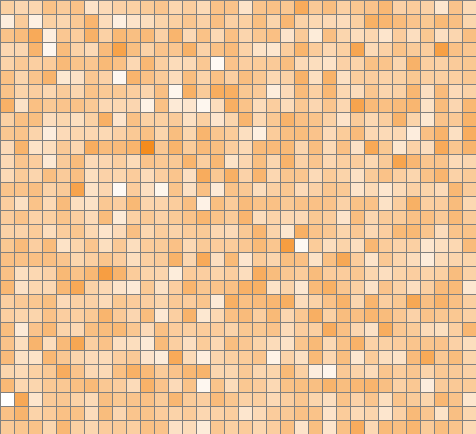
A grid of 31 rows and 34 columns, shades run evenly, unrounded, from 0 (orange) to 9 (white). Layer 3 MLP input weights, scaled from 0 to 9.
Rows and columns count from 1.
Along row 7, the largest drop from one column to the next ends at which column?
14
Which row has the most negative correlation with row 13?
28
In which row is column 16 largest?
5
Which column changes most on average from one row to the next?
15
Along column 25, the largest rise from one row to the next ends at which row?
20
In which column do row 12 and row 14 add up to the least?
6
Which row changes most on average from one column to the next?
11
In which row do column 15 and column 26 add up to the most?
26
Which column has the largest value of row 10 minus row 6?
4
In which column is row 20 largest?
13
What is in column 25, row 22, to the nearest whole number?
3
